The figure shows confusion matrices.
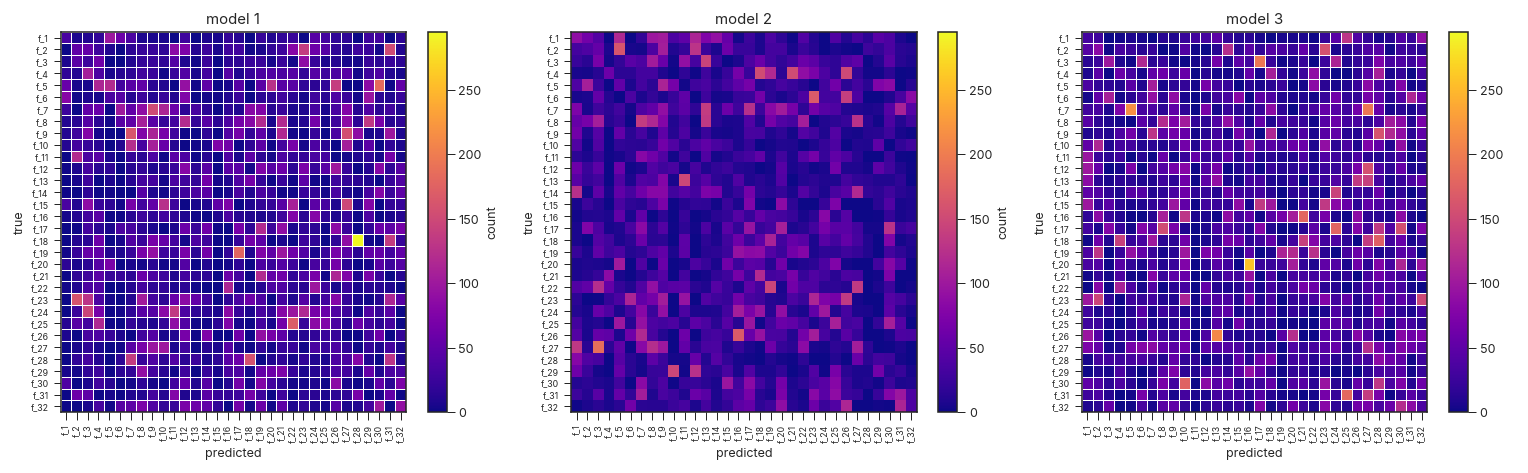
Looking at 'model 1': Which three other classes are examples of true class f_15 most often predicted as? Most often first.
f_27, f_10, f_22
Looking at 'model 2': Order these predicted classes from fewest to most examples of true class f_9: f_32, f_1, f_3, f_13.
f_32, f_13, f_3, f_1
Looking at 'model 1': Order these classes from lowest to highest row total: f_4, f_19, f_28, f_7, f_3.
f_3, f_4, f_28, f_7, f_19
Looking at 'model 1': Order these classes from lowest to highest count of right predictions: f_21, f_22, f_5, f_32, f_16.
f_22, f_16, f_21, f_32, f_5
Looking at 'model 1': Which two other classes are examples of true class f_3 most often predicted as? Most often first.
f_23, f_4
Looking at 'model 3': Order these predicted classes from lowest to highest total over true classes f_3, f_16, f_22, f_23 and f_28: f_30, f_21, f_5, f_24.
f_5, f_24, f_30, f_21
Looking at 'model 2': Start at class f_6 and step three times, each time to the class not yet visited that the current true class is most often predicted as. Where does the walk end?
f_16
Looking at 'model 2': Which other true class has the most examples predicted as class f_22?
f_8
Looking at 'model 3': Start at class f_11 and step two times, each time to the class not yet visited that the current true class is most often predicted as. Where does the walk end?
f_25
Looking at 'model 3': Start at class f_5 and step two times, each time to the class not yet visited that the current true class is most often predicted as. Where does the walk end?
f_27
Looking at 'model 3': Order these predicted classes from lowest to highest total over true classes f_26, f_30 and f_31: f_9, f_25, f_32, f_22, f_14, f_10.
f_22, f_9, f_14, f_32, f_25, f_10
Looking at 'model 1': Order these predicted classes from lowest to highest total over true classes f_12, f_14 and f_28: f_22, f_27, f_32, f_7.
f_22, f_27, f_32, f_7
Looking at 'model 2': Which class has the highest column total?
f_9
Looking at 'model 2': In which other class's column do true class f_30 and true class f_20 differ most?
f_5
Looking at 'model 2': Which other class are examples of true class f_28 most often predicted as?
f_1
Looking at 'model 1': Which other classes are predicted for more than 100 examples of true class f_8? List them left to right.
f_12, f_19, f_21, f_29
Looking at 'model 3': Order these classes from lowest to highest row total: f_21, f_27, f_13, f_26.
f_21, f_13, f_26, f_27
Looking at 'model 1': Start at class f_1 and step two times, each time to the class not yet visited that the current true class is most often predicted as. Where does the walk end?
f_30
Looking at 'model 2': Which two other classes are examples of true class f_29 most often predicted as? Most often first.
f_10, f_12
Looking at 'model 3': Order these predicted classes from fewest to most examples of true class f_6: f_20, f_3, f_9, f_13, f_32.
f_20, f_13, f_32, f_9, f_3
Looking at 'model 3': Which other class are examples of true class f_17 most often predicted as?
f_24
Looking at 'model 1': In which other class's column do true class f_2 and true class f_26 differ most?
f_31
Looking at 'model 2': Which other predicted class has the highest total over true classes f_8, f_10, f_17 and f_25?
f_7
